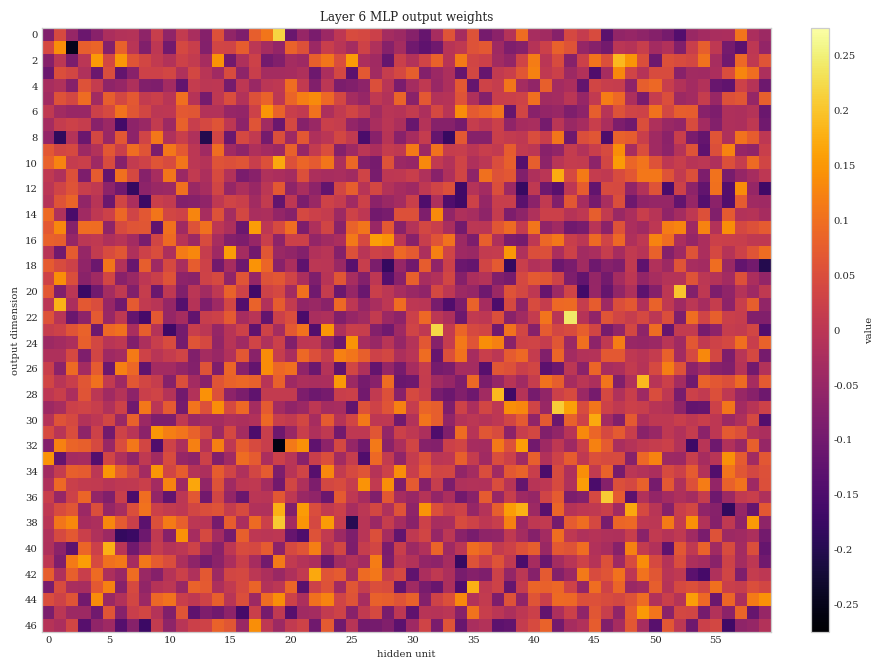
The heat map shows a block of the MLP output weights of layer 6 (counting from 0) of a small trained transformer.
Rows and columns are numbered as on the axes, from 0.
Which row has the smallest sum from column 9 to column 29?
45
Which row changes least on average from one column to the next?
6
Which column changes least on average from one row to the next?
33
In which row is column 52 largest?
20
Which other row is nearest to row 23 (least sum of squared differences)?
30
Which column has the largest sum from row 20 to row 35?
43
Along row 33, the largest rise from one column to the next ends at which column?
27
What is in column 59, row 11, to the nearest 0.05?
0
